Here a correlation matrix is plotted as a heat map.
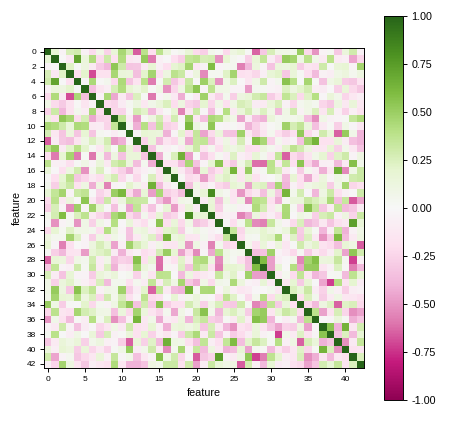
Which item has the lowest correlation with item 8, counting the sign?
18
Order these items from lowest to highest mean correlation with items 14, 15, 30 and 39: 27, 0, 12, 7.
12, 0, 7, 27
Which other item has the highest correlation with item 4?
1
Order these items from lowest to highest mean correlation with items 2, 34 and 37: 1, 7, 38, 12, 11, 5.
12, 7, 1, 5, 11, 38
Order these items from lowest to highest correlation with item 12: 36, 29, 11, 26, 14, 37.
37, 11, 14, 26, 29, 36
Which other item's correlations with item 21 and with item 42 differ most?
35
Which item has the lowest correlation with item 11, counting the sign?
39
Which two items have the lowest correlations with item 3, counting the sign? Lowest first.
6, 21
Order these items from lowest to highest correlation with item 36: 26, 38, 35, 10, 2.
10, 2, 38, 26, 35
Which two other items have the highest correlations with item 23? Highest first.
41, 15
